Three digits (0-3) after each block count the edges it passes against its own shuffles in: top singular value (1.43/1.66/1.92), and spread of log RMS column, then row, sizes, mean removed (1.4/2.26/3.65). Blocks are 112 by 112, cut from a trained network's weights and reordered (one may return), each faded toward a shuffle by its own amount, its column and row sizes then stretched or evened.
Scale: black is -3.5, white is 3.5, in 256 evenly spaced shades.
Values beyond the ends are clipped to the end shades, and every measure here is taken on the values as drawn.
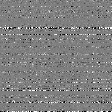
2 1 3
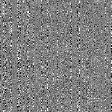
1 3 1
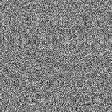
3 0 0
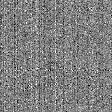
3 1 1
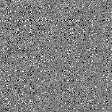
0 2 2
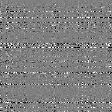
2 2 3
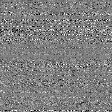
0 0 3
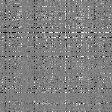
3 2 3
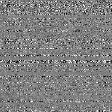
1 1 3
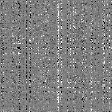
2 3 2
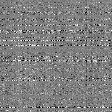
2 0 3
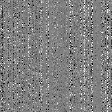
1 3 0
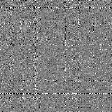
2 2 2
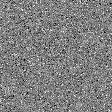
0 0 0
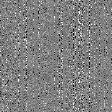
1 3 0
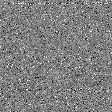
0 0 1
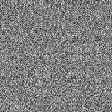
3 0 0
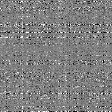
2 1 3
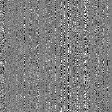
3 3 0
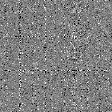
2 2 1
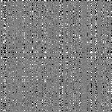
3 3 2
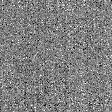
0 0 1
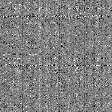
2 1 2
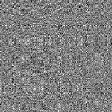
3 2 1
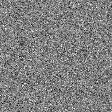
0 0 1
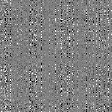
1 3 2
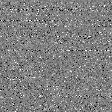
0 0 2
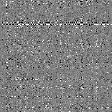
3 2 2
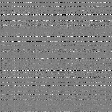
3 0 3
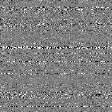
2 1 3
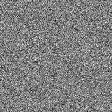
1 0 0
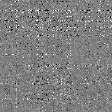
1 2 2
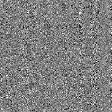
2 2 1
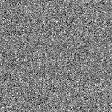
2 0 1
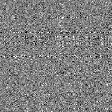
3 1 2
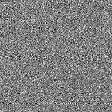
2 0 1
